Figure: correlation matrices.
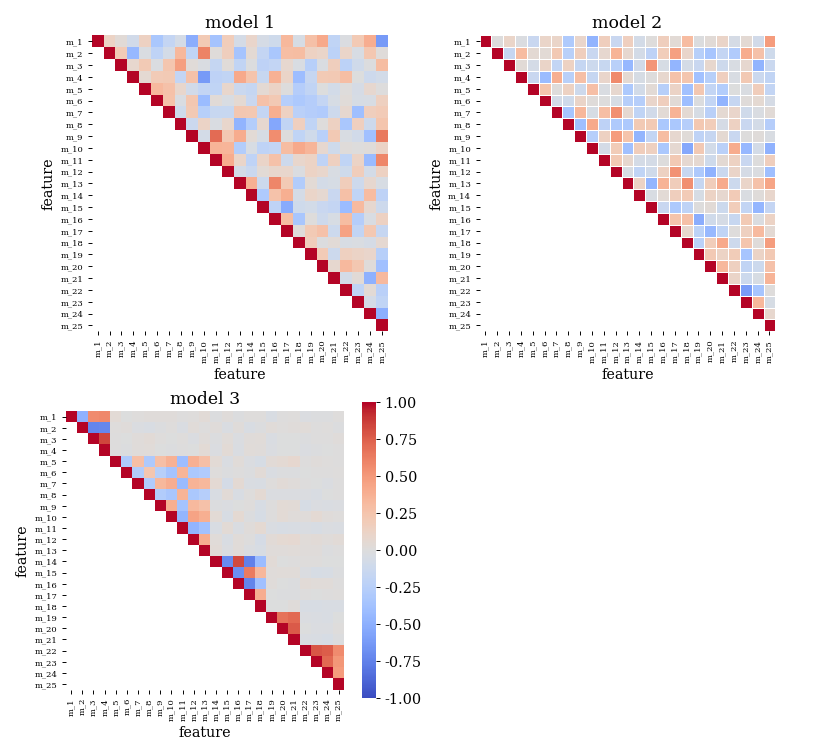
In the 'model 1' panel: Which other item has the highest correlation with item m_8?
m_3
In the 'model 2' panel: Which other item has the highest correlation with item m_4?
m_12
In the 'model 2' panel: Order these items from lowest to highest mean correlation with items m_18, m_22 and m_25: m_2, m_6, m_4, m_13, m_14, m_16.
m_6, m_2, m_4, m_16, m_14, m_13
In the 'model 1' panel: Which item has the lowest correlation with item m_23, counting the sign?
m_7
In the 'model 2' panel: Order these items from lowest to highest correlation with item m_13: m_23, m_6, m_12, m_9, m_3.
m_3, m_6, m_12, m_23, m_9
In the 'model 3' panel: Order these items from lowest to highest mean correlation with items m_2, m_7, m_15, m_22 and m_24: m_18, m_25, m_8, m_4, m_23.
m_4, m_8, m_18, m_25, m_23
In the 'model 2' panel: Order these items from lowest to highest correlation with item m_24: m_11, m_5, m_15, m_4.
m_15, m_4, m_11, m_5
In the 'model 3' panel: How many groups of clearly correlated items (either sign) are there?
5
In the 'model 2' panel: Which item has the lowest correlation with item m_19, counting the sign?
m_16
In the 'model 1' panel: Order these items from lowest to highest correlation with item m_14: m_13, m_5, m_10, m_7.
m_5, m_10, m_7, m_13
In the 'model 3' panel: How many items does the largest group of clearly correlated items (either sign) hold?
9
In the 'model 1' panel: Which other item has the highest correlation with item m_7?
m_16
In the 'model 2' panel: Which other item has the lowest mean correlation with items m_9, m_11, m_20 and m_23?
m_10
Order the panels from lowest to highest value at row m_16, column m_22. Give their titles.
model 2, model 3, model 1
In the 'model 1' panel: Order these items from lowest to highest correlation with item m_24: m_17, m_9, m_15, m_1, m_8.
m_9, m_8, m_15, m_17, m_1
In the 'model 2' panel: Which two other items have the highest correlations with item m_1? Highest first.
m_25, m_18
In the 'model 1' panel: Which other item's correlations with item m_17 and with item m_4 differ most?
m_10
